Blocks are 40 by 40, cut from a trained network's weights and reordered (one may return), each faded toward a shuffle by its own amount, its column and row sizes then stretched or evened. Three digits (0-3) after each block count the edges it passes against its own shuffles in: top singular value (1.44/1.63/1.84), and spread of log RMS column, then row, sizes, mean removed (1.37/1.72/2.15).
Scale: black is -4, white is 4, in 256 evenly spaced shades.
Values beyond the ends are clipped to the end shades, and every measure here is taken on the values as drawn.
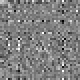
3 2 3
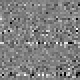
1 1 3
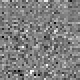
1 1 3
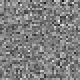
1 1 0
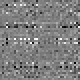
2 2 3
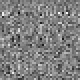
3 2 2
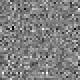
1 1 2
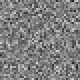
2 1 1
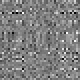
3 2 3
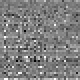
1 2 3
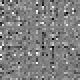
1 3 3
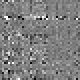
2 3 3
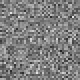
3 0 2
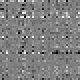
2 3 3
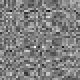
3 0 2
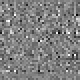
1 1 3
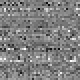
1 0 3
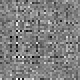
3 2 3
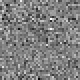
0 0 2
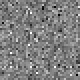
0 2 0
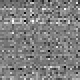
1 2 3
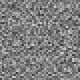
2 0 0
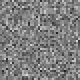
3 1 1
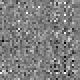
1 2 2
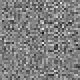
3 1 1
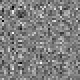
2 3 2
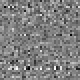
1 1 3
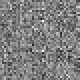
1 2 0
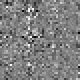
0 3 2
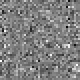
0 1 2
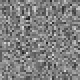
3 2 0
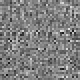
2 1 2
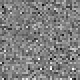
0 1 2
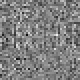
2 1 1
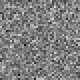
0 0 0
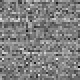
1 1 2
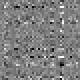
3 3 3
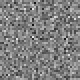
1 1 1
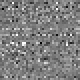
0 1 3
